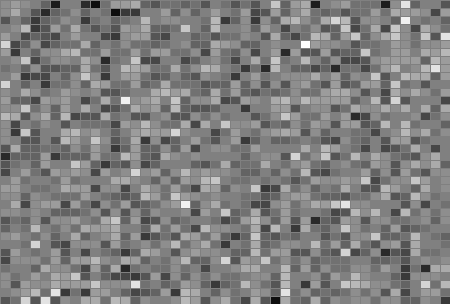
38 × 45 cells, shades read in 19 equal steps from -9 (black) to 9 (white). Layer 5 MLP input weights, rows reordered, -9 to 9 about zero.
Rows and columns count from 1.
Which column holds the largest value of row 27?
23
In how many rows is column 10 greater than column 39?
19
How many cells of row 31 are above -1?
27
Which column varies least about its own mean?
24
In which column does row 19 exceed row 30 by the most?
33
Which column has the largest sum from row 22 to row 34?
26
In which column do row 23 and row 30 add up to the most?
42
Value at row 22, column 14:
6
